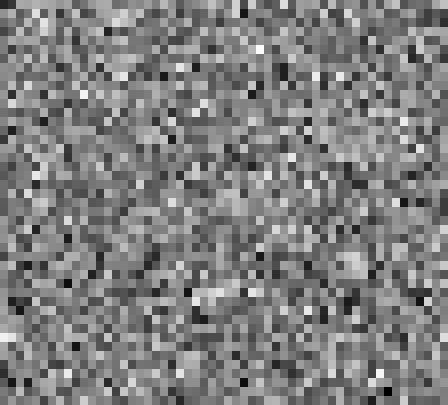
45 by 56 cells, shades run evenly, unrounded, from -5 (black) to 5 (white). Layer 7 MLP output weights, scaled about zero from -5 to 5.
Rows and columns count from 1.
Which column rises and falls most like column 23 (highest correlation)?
42
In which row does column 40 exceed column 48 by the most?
9
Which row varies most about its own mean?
33
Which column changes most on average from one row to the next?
39
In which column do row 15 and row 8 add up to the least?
13
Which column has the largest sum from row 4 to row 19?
51
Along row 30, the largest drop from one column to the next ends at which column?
3
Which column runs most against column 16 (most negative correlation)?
49
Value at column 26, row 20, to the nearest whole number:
1
